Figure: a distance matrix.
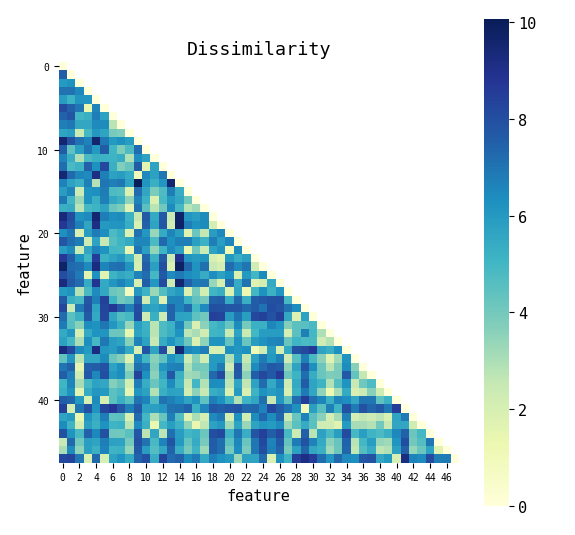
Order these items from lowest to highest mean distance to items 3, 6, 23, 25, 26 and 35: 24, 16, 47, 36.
47, 24, 16, 36
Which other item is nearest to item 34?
23
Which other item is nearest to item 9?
13
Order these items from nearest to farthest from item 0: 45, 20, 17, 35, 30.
45, 35, 17, 20, 30
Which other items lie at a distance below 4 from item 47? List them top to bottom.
3, 5, 21, 25, 40
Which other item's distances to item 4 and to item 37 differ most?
36
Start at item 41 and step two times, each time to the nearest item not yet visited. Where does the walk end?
1
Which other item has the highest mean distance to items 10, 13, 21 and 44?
0
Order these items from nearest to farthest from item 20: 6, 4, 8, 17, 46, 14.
8, 17, 46, 6, 14, 4
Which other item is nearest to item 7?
6
